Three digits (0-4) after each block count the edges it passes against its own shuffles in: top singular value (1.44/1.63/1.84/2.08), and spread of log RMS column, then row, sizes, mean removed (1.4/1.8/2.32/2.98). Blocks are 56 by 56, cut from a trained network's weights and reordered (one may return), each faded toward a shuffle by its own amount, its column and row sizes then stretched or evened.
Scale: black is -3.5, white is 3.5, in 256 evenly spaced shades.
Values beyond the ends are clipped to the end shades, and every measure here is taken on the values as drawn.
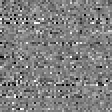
0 1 4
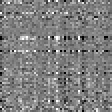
4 2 4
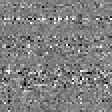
1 1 4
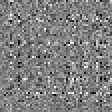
3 2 3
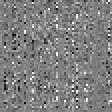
0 4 1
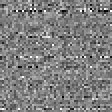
3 0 3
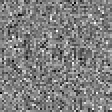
2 0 0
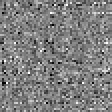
0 1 3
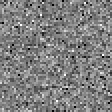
0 0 0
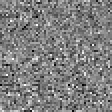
1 0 1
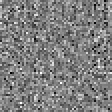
2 1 0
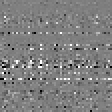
1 2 4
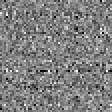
1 1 2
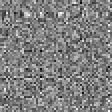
4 2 1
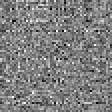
3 0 2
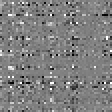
1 3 4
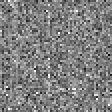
0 0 1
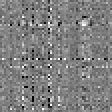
3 3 3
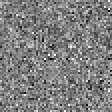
2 1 1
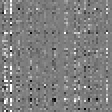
4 4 2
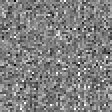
2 1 1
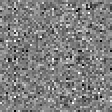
3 2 2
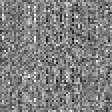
3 2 0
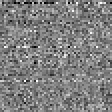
1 0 3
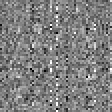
2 3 1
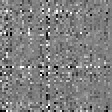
1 4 2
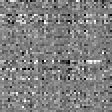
3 1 4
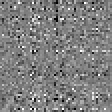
2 3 3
